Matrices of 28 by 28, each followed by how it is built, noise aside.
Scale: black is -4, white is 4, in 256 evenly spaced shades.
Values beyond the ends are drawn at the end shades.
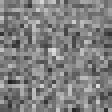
blocks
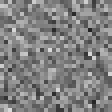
Toeplitz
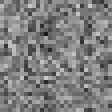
blocks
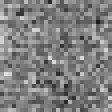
blocks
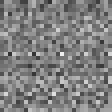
repeating columns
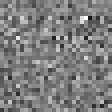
uneven rows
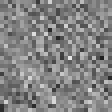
Toeplitz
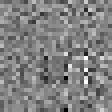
low rank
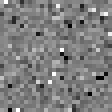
sparse
